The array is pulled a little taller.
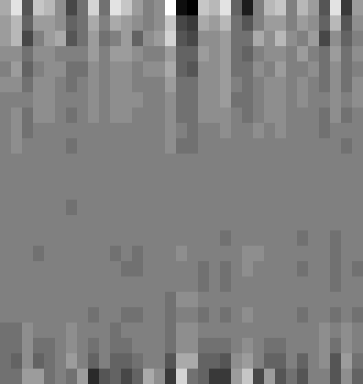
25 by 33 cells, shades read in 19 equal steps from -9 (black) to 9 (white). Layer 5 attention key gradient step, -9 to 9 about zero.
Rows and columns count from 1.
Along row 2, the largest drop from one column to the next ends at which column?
17
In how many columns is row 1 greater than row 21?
20
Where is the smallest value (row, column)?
1, 18
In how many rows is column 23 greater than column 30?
7
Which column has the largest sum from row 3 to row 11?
16
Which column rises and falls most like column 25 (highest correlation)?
4
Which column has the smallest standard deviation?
27
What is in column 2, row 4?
1
